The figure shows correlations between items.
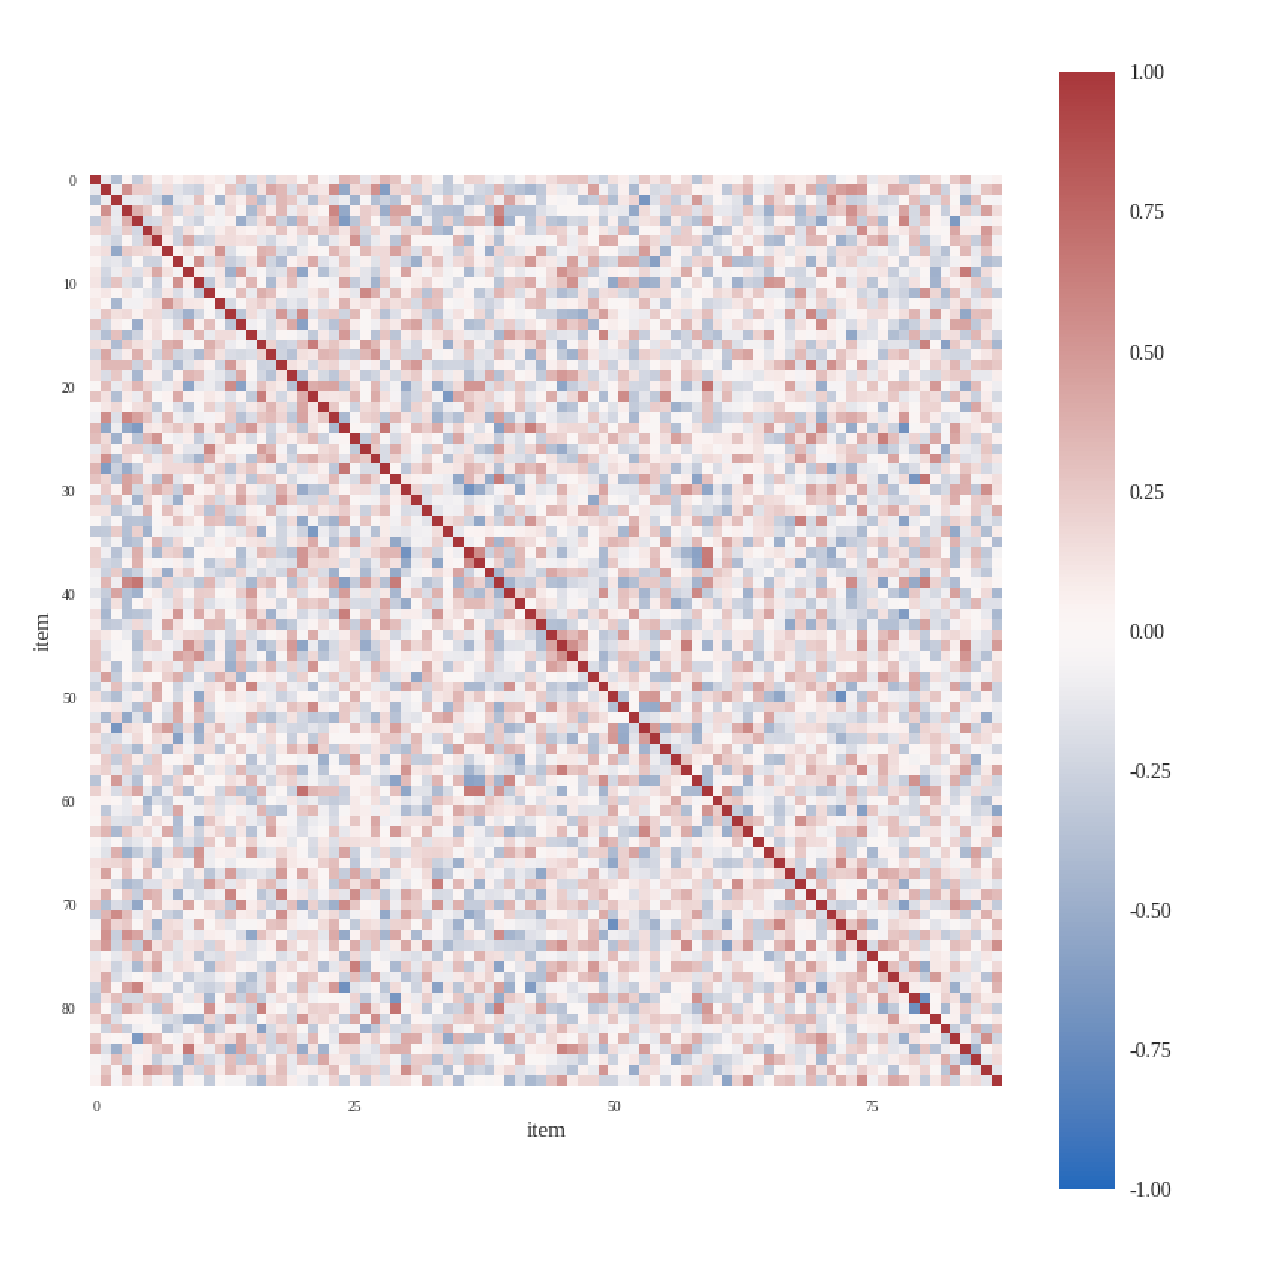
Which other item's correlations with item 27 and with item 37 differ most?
68
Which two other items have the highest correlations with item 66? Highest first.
72, 10
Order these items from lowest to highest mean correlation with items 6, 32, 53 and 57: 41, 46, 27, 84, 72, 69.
41, 72, 46, 27, 69, 84
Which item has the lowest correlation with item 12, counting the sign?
2
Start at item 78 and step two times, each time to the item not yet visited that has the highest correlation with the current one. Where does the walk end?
39
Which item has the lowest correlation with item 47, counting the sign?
13
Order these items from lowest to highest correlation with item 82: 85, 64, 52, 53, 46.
53, 64, 46, 52, 85
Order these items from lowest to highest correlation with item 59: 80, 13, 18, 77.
18, 77, 13, 80
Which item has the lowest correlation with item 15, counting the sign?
73
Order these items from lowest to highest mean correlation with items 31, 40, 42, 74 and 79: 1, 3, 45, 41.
3, 1, 41, 45
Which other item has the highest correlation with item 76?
25
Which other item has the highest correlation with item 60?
56
